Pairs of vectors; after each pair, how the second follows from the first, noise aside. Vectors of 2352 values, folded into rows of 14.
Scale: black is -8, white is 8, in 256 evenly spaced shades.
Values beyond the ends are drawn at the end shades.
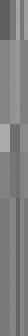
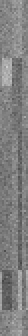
wrapped around.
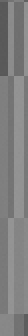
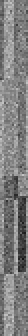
wrapped around, scaled up.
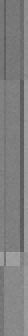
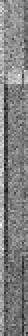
reversed, scaled up.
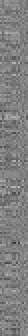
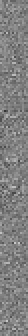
sign-scrambled.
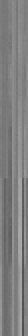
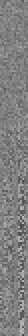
sign-scrambled.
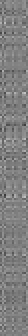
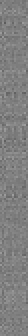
negated, shrunk.
